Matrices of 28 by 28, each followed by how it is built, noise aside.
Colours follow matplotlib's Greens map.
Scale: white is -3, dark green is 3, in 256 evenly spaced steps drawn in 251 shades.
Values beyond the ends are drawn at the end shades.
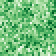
smooth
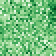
smooth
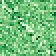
banded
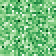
repeating rows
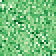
banded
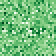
uneven rows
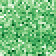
smooth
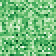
blocks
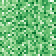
repeating rows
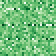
uneven rows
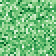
noise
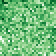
smooth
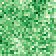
smooth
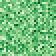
repeating rows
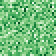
noise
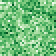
smooth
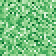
repeating rows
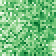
smooth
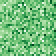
repeating rows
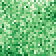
smooth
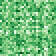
blocks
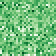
uneven rows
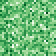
repeating rows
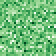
uneven rows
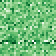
uneven rows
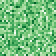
noise
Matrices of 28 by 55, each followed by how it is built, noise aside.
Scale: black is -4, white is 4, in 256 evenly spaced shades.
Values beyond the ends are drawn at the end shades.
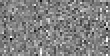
uneven columns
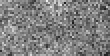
smooth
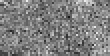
smooth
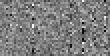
uneven columns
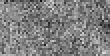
smooth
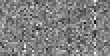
uneven columns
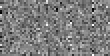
uneven columns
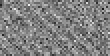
Toeplitz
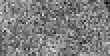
smooth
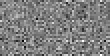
low rank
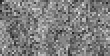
smooth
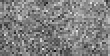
smooth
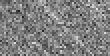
Toeplitz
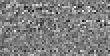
uneven rows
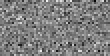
uneven rows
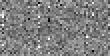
uneven columns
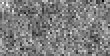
smooth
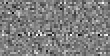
uneven rows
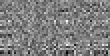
low rank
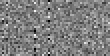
uneven columns
